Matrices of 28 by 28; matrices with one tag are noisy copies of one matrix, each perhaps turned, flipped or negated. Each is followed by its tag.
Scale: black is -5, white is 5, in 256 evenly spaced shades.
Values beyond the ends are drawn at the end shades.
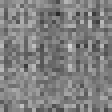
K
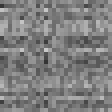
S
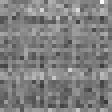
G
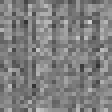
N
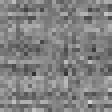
S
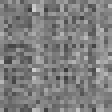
G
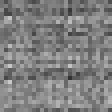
G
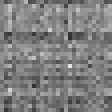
G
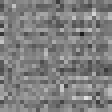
N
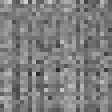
N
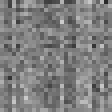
S
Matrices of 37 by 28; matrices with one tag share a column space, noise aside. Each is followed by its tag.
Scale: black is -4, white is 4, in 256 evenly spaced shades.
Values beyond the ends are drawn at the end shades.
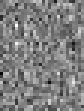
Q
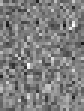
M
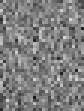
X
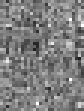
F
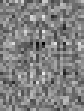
Q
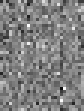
Q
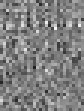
F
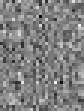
Q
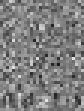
M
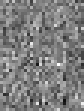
M
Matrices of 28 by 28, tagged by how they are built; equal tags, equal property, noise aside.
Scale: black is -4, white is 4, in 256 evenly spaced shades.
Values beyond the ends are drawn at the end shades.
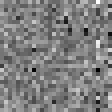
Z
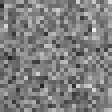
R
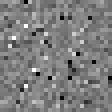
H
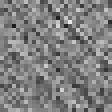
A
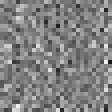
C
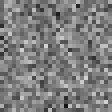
R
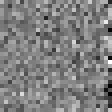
Z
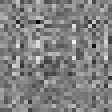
C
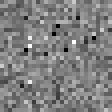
H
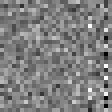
Z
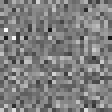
C
